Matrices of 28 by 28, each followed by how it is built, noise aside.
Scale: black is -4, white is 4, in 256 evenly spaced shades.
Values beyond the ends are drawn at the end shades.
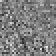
lower triangular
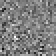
lower triangular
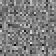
low rank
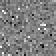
sparse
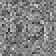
blocks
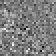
lower triangular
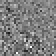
lower triangular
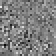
lower triangular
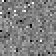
sparse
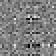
low rank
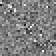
banded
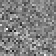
lower triangular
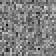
blocks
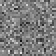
low rank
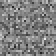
blocks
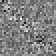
banded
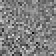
lower triangular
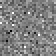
sparse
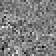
lower triangular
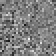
lower triangular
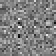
low rank
